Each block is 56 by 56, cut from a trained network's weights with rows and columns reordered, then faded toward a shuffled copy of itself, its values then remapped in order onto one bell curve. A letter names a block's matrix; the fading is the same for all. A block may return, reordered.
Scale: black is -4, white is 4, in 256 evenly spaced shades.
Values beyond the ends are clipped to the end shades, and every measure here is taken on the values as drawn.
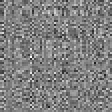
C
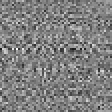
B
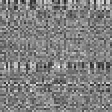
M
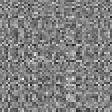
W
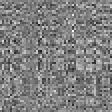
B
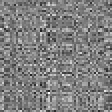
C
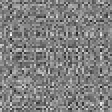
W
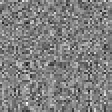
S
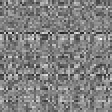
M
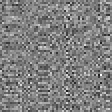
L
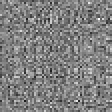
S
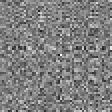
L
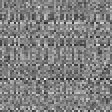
M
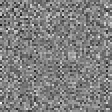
S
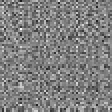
C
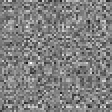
S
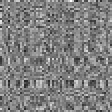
W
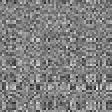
W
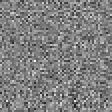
L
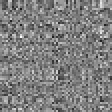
L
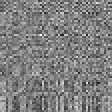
W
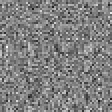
L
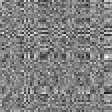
W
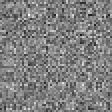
L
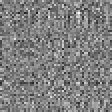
S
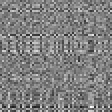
M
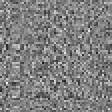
L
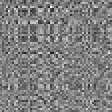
W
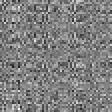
C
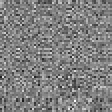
L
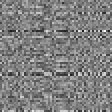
M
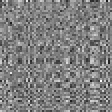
W
